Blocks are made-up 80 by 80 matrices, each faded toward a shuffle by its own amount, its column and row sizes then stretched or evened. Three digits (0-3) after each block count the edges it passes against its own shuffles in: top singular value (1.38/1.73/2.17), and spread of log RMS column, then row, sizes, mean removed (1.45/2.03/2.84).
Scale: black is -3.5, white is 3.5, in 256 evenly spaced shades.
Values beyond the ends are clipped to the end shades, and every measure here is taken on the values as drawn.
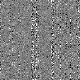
2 3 0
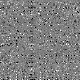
2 1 2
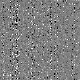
0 3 0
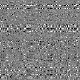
3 1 3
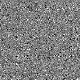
1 1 2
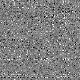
2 1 2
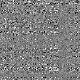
1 2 3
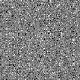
2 1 0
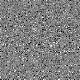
2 0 2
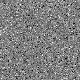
1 0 0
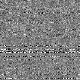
2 0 3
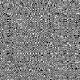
3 1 2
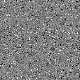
0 1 1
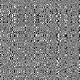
3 3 2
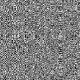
3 2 0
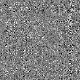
1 2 2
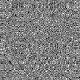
3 0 1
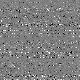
0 0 3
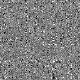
1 2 1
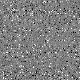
1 0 2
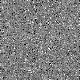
1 1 0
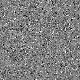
1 0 0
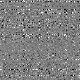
0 1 3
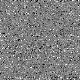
0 0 2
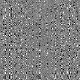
3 3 1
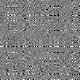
3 2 3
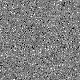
1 0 0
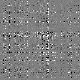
2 3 3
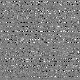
1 0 3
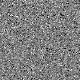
0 1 1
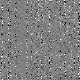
1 3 1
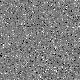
0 0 0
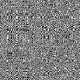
3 2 2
